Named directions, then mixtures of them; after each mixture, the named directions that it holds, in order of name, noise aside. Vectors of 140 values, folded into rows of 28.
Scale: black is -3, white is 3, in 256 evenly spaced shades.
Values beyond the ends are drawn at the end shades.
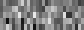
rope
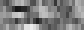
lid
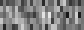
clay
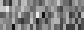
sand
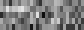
lid, sand.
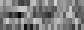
lid, rope.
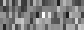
clay, sand.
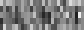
clay.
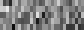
sand.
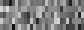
clay, sand.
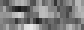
lid.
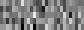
clay, rope.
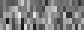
rope.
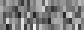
rope.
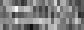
clay, lid.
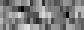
clay, lid.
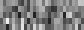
rope.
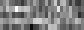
clay, lid.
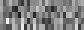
rope.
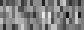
clay.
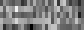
clay, lid.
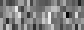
clay, rope.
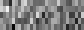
sand.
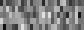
clay.
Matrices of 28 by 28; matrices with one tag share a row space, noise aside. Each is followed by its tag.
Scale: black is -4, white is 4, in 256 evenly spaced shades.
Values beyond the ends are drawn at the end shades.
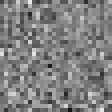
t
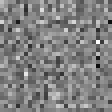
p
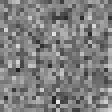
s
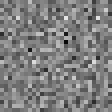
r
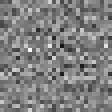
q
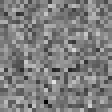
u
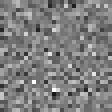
u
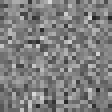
r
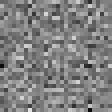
u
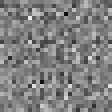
r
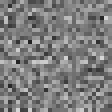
t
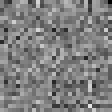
s
